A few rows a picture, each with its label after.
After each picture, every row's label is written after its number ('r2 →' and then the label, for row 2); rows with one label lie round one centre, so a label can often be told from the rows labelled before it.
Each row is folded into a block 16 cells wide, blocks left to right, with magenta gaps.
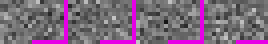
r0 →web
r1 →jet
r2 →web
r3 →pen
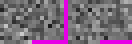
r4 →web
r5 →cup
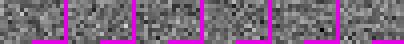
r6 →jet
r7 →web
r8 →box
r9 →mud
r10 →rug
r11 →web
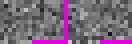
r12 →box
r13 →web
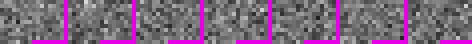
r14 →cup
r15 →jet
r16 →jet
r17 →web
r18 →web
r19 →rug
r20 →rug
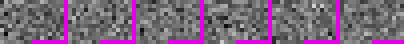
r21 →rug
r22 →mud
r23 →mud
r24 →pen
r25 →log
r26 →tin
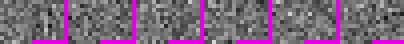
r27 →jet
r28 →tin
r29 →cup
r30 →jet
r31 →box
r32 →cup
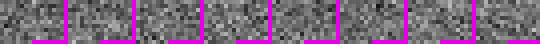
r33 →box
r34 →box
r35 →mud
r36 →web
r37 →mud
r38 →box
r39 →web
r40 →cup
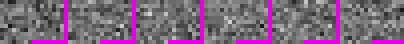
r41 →pen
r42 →rug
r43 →rug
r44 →rug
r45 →web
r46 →mud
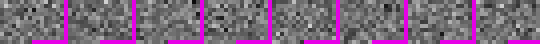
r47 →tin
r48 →rug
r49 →cup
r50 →cup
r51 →pen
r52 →mud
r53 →box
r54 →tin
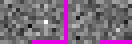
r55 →tin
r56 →mud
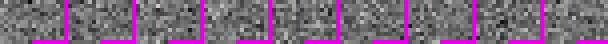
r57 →box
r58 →pen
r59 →tin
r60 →pen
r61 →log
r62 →jet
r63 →rug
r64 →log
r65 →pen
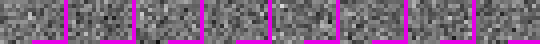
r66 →rug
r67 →web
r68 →web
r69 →jet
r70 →mud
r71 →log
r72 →tin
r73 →tin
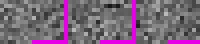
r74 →mud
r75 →box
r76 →pen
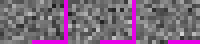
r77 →log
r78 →cup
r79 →tin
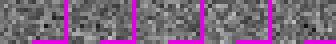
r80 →rug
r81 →box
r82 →pen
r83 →pen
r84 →jet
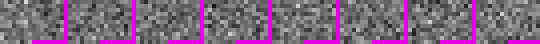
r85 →mud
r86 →pen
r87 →mud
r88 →tin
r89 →tin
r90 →cup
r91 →jet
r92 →web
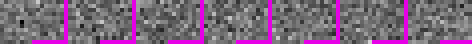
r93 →web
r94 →tin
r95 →mud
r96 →tin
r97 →box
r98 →web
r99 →box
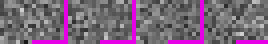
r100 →mud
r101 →box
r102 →mud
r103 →box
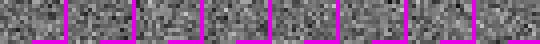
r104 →box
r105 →tin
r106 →jet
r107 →pen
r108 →jet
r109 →tin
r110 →box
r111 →web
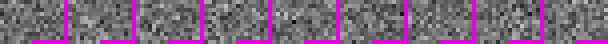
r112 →cup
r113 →jet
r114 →tin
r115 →pen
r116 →web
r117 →cup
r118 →jet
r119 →box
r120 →log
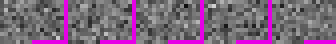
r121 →pen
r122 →pen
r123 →box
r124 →rug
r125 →tin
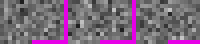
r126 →tin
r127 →jet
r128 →jet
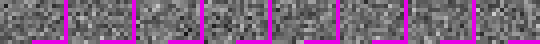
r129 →pen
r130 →jet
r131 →pen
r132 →pen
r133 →rug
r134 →jet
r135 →pen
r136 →mud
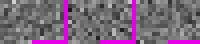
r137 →rug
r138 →tin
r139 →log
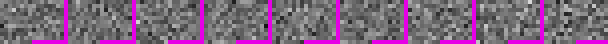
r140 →box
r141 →box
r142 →web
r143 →web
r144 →cup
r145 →tin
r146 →mud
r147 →cup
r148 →log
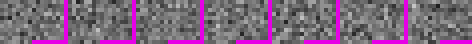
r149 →cup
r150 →pen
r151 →log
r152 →jet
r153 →rug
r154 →box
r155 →mud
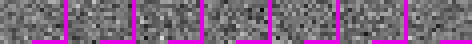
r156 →mud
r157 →mud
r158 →mud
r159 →log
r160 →jet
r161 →cup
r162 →mud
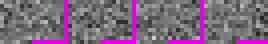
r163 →jet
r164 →pen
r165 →pen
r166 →tin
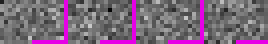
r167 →cup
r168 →jet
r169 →pen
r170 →tin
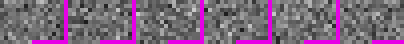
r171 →rug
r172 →cup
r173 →web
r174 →tin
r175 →web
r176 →mud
